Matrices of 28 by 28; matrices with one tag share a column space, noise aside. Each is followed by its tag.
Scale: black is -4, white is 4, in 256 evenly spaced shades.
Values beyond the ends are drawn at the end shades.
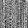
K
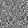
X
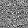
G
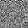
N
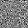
N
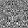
X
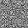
G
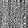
K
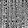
K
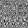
X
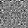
N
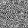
G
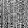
K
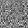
X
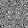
G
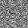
G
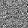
G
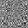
X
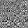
X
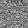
G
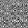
X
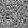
N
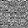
N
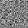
N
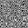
X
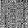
K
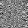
G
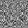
X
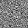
G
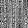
K
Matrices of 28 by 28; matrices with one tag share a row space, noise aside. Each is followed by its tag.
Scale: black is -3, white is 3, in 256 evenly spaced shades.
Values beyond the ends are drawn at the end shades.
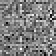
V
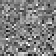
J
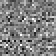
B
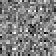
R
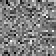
B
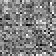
V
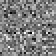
B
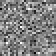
B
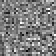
J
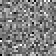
R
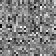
R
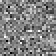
B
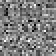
B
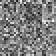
B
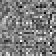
V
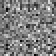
J
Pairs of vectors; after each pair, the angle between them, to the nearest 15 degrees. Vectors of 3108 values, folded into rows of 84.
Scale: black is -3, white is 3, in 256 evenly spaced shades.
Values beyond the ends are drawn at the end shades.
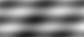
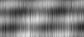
165 degrees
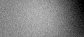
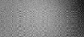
15 degrees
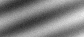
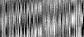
60 degrees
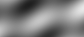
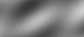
15 degrees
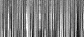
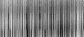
150 degrees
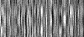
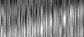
45 degrees
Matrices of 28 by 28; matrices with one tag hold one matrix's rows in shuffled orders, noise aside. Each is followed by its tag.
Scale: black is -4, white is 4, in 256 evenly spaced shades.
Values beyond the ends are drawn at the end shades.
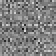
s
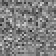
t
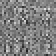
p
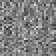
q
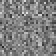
q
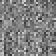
q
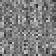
q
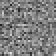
t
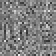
p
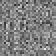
p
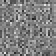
p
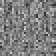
q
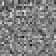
t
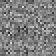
s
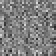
q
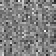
q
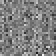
q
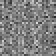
q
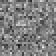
t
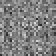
q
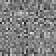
s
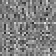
p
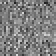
p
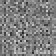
p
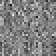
q
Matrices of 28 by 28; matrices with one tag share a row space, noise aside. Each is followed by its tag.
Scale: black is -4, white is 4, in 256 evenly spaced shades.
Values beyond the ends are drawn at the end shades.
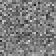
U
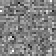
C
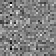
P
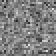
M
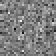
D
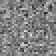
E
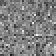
D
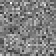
P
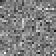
D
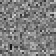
P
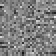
D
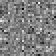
D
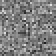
M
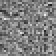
E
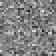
C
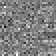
M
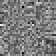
D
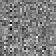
P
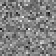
U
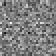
U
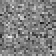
C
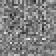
P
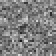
E
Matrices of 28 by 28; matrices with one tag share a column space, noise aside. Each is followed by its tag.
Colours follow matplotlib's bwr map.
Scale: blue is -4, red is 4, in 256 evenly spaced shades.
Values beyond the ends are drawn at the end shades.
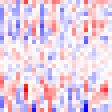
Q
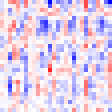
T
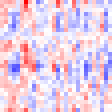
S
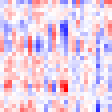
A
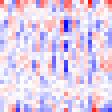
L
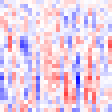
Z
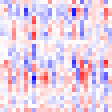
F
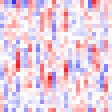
S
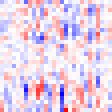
Q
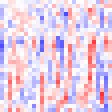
Z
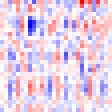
T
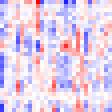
A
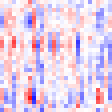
Z
